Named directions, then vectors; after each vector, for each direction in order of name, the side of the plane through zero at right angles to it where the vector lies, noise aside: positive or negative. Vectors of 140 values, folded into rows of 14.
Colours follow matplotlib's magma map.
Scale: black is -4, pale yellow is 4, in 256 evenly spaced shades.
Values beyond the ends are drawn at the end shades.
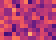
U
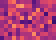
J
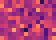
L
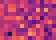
positive, positive, positive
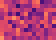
negative, positive, positive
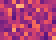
positive, positive, negative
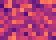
positive, negative, positive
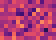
positive, positive, positive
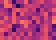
negative, negative, positive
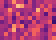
positive, positive, negative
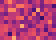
positive, positive, positive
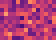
negative, negative, negative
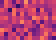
negative, negative, positive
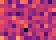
negative, positive, positive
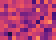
positive, positive, positive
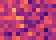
positive, positive, positive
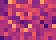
positive, negative, negative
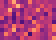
positive, positive, negative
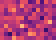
positive, positive, positive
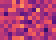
positive, positive, positive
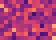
negative, positive, negative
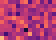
negative, positive, positive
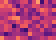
negative, positive, positive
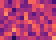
negative, positive, negative
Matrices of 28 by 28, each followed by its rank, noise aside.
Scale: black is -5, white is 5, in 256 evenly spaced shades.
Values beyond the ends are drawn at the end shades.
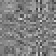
four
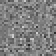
six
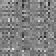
three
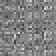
four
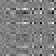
one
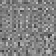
six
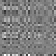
two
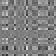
one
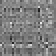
four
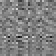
three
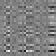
one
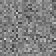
six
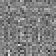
six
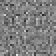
six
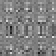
three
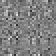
four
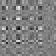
one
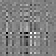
one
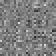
six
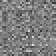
six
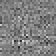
four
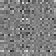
three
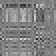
two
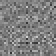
four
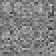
six
